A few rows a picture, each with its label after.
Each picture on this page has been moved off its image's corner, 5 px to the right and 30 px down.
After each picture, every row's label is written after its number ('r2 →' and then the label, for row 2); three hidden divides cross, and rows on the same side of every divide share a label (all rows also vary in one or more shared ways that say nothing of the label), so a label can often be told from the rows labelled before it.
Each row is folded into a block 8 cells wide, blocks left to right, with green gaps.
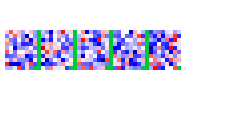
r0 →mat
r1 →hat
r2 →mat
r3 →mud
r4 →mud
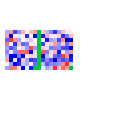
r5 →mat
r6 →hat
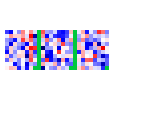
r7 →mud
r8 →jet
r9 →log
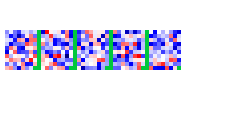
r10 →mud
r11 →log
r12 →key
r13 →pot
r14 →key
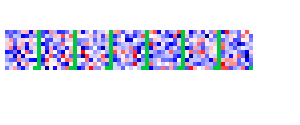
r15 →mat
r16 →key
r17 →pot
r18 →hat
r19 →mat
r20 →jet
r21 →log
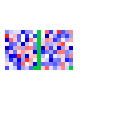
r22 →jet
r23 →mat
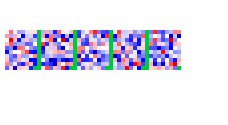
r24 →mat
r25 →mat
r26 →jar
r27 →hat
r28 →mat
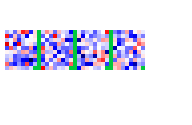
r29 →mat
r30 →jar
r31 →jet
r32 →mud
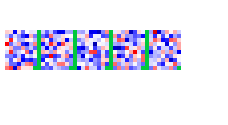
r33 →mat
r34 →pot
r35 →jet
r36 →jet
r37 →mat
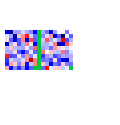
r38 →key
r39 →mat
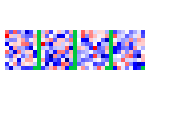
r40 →pot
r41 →mat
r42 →jar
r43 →mud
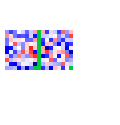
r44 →jet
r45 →pot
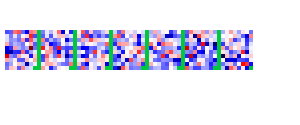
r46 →mud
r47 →jar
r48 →jet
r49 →pot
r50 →mat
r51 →jar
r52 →hat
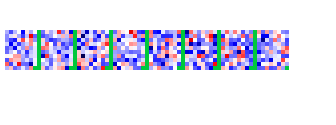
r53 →mud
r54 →jar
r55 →jet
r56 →jar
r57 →jet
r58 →log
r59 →jar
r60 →key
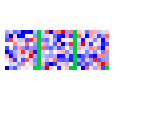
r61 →jet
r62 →mat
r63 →hat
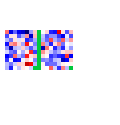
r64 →pot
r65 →mat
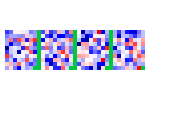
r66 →mud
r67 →mat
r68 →key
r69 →jet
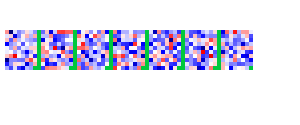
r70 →key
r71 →mat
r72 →jar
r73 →key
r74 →key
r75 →jet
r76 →log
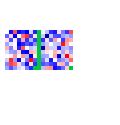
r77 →key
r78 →jet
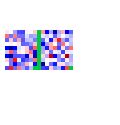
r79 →jet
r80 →pot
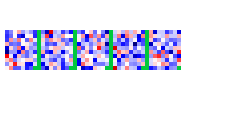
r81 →mud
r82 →key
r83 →key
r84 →jar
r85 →key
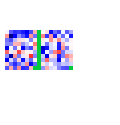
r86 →jet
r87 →jet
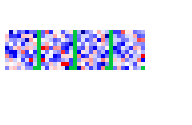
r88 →mud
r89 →hat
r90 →mud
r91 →mud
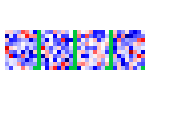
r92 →jar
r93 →hat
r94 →jet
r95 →jet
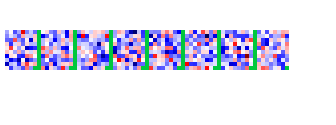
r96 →hat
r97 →hat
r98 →jar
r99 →mud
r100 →jar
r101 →mat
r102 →jet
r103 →log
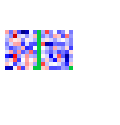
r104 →pot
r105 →log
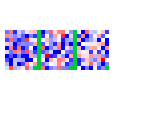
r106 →mat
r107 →jar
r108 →key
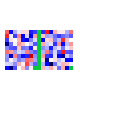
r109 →pot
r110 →mat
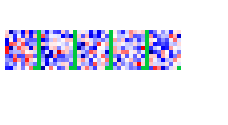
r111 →pot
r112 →jet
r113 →jet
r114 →hat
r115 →mud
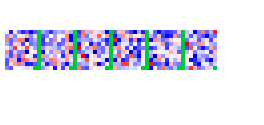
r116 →key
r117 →mud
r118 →jar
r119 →jar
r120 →jet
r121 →mat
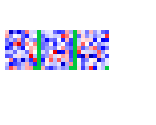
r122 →jet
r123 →key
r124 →hat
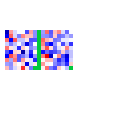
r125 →jar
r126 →log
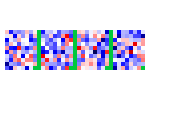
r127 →pot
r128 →mud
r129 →jar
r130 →jet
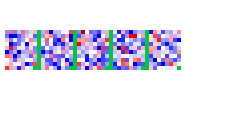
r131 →log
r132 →mat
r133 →mat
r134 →key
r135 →hat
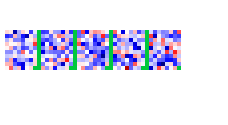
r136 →mat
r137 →key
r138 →log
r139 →hat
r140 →jet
